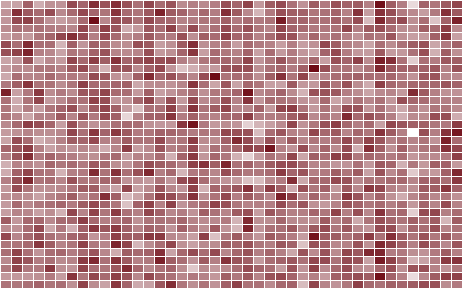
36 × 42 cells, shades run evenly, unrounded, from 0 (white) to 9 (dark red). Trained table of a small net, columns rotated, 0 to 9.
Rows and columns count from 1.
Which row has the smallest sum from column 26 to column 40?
7
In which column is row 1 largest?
35
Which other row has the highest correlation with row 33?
2
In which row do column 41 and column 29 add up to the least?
28
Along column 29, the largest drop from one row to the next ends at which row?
10
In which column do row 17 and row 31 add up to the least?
38
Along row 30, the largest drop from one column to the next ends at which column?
20
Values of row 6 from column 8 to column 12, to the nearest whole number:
4 6 5 4 4
